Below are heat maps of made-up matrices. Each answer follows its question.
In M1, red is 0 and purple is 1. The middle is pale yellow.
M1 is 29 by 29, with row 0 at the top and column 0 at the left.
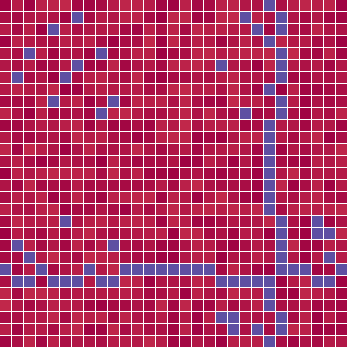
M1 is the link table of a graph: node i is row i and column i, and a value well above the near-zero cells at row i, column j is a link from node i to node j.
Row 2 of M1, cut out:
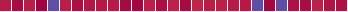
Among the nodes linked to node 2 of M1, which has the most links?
node 23
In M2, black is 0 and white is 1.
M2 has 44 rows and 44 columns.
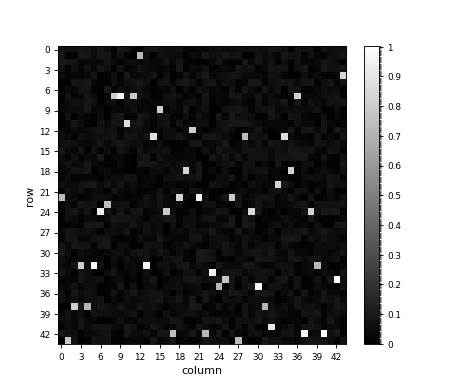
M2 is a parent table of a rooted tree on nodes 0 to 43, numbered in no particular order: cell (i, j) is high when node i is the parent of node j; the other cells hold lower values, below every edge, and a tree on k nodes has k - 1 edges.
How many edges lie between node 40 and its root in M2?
5
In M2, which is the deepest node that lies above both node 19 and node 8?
18
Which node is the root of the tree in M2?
41
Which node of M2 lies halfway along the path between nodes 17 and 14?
34
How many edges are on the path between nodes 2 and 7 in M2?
9
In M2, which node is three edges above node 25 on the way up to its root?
32
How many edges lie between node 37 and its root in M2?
5
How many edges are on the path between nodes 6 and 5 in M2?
9
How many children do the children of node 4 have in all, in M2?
2
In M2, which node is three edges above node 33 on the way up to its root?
1
